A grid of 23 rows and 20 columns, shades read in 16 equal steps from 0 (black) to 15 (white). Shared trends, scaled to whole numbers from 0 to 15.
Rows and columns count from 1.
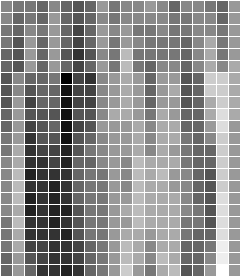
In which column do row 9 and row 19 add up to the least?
6
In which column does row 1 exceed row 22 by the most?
5
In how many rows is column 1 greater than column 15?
2
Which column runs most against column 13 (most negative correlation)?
18
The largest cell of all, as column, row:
19, 23
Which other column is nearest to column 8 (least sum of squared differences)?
16
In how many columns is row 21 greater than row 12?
5
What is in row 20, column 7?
5
